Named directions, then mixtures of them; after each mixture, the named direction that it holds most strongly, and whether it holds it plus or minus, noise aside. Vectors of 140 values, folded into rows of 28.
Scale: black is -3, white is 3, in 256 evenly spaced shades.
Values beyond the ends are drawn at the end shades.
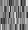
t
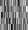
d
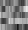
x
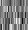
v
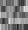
x, plus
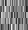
d, minus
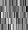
d, minus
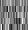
v, minus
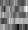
x, plus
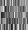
d, plus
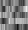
x, plus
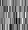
v, minus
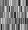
t, minus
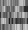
x, minus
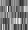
v, plus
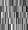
d, minus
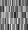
t, minus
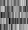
x, minus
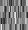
t, plus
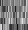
v, minus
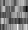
x, minus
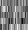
v, plus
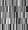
d, minus
